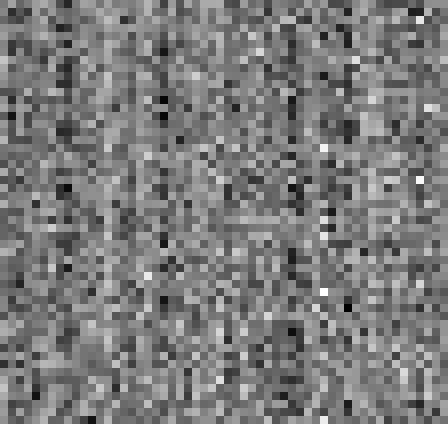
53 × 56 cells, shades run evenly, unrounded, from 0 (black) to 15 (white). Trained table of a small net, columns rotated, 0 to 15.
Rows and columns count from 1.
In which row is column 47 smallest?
18
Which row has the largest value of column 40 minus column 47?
39
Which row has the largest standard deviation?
24
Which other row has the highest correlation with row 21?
27
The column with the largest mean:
14
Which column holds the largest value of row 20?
19
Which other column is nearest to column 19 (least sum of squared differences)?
40
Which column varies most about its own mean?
41
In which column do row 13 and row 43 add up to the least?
21
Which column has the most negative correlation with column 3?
50
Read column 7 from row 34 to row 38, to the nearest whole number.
12 8 8 5 4
